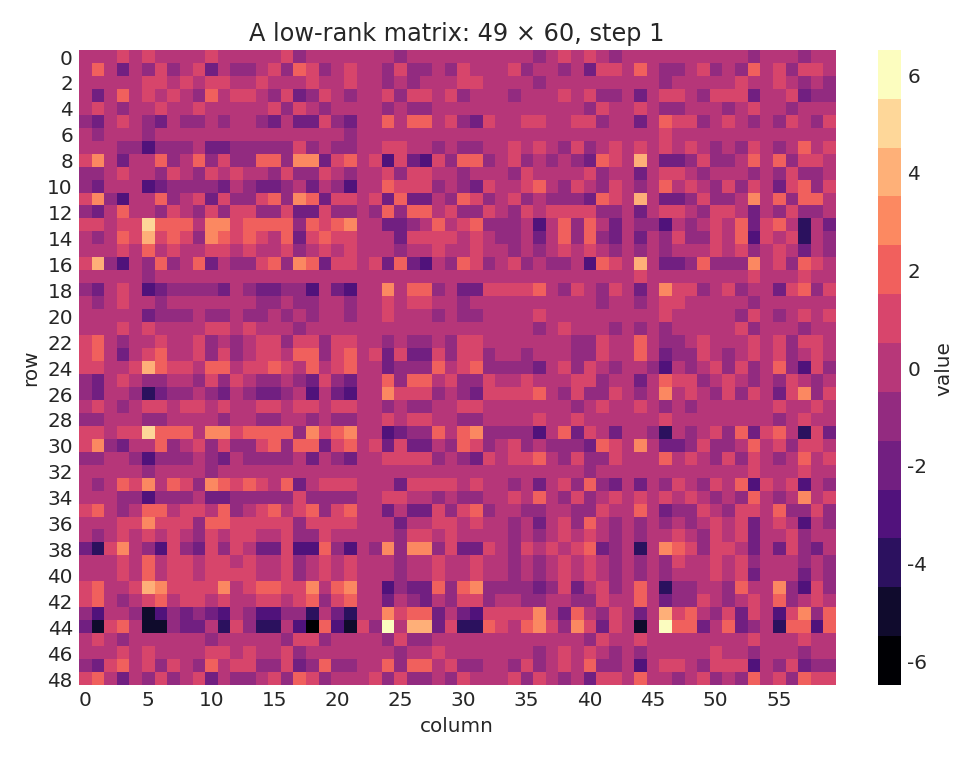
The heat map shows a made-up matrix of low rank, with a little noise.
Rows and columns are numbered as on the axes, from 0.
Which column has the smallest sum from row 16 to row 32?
40
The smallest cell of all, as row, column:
44, 18
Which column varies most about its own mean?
5
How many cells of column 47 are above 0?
15
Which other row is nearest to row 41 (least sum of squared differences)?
24
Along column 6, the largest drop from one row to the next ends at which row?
43
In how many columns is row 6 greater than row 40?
10
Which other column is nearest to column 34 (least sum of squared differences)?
42
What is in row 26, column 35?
1
